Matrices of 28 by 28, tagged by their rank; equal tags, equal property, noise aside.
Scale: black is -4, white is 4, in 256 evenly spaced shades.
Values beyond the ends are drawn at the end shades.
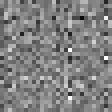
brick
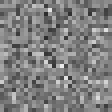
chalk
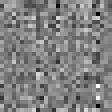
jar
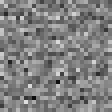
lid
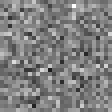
lid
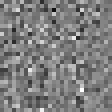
chalk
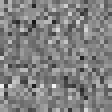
brick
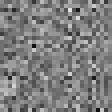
chalk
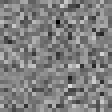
chalk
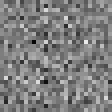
brick
